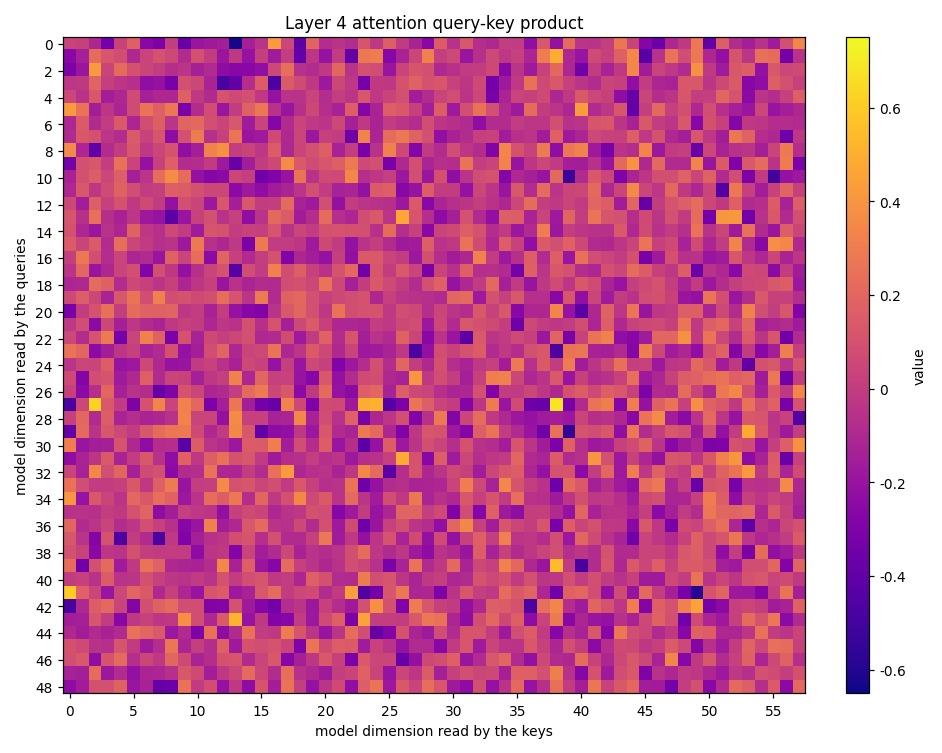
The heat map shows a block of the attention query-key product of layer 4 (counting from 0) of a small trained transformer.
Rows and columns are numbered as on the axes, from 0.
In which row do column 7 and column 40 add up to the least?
48
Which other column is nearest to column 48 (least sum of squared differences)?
42
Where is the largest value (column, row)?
38, 27
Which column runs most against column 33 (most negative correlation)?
39
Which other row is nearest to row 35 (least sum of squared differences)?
21
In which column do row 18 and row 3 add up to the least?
12
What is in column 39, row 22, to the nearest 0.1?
-0.3
